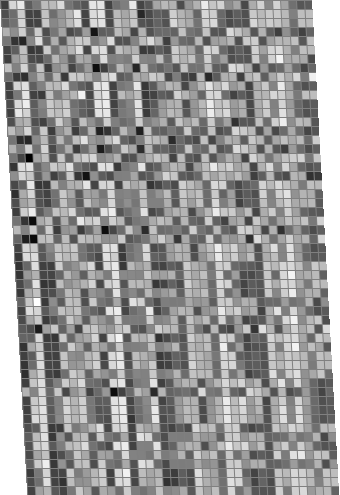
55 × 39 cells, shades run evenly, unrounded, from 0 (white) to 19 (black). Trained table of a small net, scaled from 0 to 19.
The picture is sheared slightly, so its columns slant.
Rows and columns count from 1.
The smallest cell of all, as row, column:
34, 3
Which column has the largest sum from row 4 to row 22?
4
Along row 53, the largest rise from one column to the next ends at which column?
14
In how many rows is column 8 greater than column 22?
30
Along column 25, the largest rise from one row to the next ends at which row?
26
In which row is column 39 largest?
20
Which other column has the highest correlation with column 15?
16
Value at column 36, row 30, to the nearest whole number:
5
